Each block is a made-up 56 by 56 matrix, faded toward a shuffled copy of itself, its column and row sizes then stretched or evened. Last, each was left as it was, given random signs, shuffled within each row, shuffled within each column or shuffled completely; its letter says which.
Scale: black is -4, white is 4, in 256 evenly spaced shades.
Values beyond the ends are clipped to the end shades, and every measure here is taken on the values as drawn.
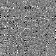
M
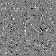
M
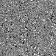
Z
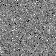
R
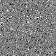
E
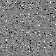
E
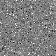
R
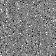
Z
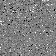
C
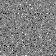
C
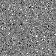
Z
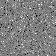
R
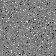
R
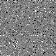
E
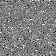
C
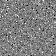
R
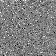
R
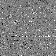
C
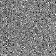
Z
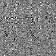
E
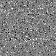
C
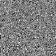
E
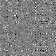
M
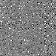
M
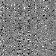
M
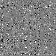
E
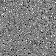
R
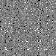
M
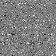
C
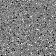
R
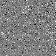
E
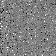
Z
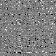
M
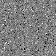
Z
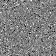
R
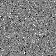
R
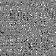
M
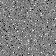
R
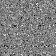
C
